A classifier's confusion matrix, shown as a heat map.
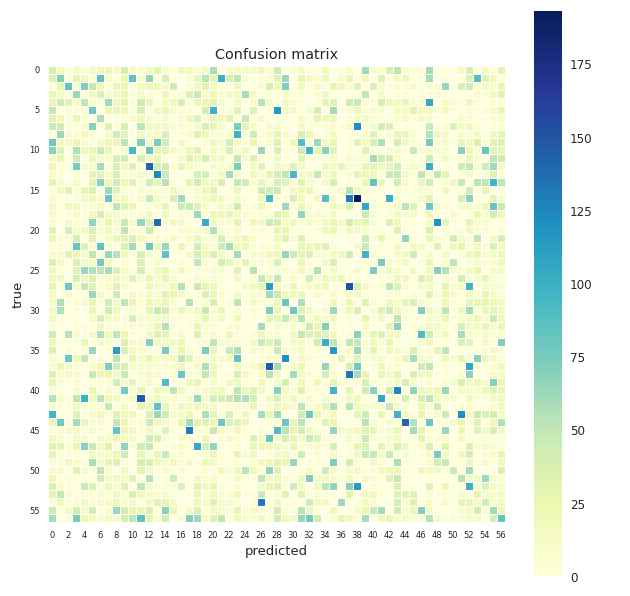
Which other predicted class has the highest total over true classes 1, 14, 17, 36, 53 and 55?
29
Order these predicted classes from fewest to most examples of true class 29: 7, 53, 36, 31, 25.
36, 25, 53, 7, 31
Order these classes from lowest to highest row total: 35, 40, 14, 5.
5, 35, 40, 14
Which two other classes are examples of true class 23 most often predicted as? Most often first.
39, 14
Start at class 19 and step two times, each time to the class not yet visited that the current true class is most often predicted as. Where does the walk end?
30
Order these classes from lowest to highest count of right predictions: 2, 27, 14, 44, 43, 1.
14, 1, 2, 43, 27, 44
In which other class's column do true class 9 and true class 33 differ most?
46
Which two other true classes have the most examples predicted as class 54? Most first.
10, 51
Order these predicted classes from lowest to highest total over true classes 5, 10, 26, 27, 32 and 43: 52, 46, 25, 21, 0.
21, 25, 46, 52, 0
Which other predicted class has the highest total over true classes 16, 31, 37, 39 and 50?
27
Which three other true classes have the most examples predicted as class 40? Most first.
14, 25, 11
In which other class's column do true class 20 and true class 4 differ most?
47
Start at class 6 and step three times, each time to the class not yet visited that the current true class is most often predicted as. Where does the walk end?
11
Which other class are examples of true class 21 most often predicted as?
44
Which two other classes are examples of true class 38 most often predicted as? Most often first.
37, 16
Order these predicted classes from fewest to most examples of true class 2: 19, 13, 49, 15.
13, 19, 15, 49
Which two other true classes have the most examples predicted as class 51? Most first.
43, 10
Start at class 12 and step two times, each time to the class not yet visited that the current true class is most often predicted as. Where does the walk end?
18
